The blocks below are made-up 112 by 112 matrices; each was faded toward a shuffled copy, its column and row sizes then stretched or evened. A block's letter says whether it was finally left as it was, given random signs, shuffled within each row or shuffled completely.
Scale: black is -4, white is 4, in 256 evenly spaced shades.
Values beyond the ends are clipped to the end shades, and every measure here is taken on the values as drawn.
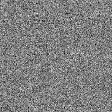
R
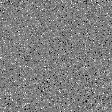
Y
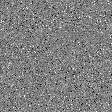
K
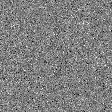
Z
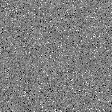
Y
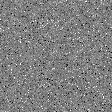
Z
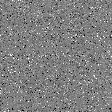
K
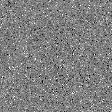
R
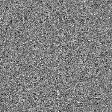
R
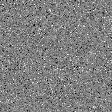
K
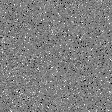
Z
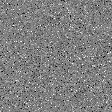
K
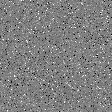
Z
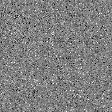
R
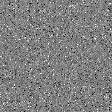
R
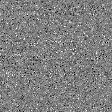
R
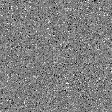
R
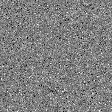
K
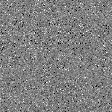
R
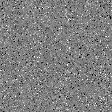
Y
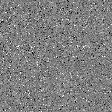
Y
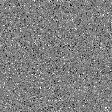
R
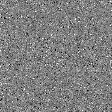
Y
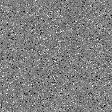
Y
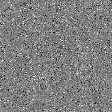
R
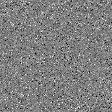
Y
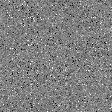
R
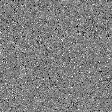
Y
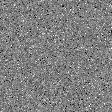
Z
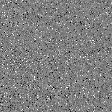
R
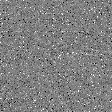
Y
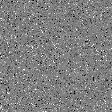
Y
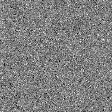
Y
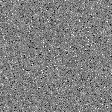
Z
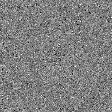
Y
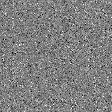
R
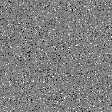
R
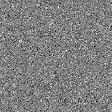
R
